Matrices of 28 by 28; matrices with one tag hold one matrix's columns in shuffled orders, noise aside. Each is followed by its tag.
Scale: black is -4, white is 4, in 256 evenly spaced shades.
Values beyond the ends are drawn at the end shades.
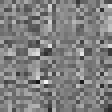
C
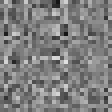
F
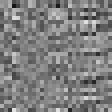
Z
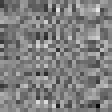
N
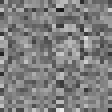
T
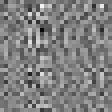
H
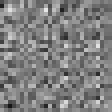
N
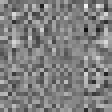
H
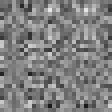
N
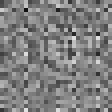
T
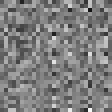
T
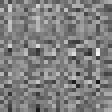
C
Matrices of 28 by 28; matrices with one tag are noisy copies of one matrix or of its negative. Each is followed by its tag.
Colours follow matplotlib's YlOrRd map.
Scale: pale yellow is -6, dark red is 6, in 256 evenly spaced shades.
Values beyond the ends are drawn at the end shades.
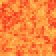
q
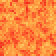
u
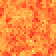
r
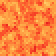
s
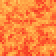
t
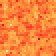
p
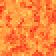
r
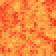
q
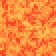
p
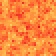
p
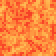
r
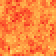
r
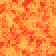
u
